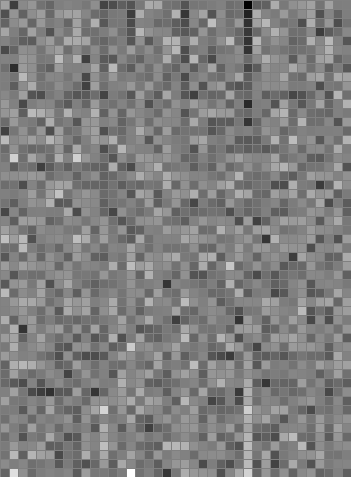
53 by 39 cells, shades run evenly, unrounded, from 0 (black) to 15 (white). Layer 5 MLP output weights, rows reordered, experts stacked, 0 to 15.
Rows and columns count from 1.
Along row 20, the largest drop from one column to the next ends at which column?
28
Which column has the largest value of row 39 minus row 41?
15
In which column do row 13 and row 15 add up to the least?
12
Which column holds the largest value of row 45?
21
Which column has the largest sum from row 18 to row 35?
17
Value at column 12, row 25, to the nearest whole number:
9
